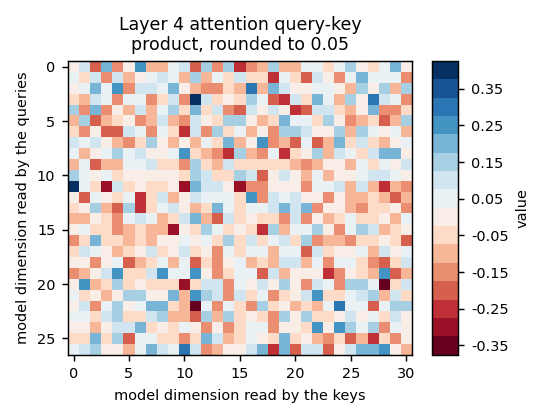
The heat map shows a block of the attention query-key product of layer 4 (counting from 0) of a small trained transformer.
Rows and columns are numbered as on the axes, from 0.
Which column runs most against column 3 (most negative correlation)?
13
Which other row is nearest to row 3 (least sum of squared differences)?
21
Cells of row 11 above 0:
10
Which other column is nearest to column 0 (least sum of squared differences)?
26
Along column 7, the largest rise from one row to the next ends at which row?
7
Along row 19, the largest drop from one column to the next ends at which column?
29
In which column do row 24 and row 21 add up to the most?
22
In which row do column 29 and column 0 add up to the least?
19
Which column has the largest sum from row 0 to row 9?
11
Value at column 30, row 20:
0.1
